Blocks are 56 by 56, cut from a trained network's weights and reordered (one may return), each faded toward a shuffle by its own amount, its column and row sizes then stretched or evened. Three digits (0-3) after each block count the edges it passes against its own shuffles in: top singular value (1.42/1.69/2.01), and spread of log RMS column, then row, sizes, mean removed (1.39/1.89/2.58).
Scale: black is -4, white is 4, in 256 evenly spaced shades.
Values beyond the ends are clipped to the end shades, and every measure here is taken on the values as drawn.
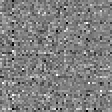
1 2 2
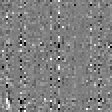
1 3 2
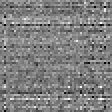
3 2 2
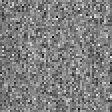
0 0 1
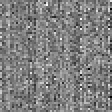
2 2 0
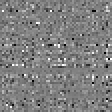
0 2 3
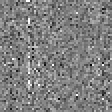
0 2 1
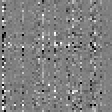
1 3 1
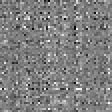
1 2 3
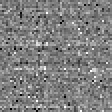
1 1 1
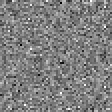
1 0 0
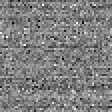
1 0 1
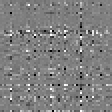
2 2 3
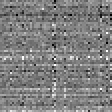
3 2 2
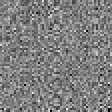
3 2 0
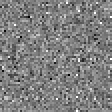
0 0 1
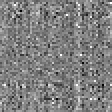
1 1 2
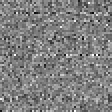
1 0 2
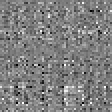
1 2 3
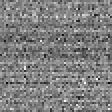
2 1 2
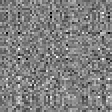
3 1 1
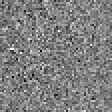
0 1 0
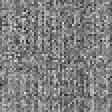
2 0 1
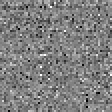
0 1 1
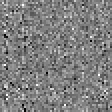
1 2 0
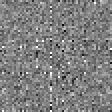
1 2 1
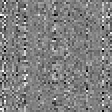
3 3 0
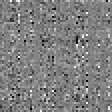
0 3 1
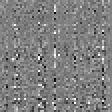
1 3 2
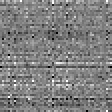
3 2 2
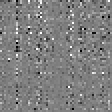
1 3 2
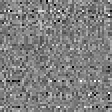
2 0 2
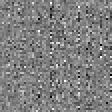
0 3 1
